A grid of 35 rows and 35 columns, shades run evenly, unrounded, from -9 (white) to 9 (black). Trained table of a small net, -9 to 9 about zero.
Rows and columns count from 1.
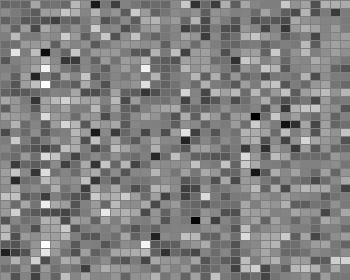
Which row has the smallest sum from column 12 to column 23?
9
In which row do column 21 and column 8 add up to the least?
7
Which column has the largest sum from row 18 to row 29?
4
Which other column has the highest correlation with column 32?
30
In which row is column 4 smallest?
33
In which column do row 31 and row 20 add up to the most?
16
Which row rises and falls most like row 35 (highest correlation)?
10
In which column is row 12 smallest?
19
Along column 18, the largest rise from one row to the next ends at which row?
8
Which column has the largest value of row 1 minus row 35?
22
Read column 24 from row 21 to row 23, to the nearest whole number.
2 2 4
